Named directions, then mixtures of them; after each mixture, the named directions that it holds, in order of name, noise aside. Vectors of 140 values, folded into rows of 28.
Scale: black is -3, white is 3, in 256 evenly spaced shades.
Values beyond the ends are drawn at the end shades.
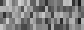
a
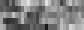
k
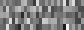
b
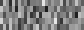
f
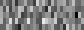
b, f.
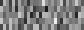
f.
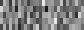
f.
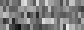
b, k.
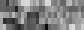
k.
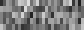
a, k.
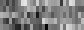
b, k.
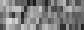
b, k.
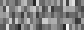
b.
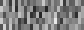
f.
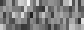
a, k.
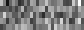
a.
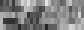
k.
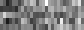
a, k.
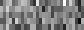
a, b.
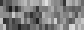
f, k.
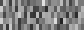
f.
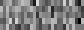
a, b.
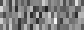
f.
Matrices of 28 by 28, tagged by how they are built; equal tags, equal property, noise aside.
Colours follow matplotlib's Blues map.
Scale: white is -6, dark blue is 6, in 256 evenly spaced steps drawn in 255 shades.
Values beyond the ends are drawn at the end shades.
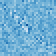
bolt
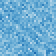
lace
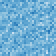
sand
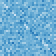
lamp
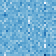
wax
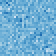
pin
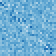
bolt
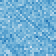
lace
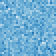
lamp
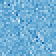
bolt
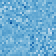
pin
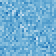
bolt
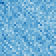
lace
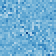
pin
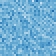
lace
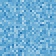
sand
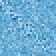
bolt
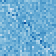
bolt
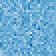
wax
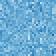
wax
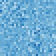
pin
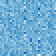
wax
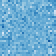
wax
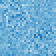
pin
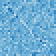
lamp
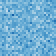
sand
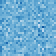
wax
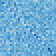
lamp
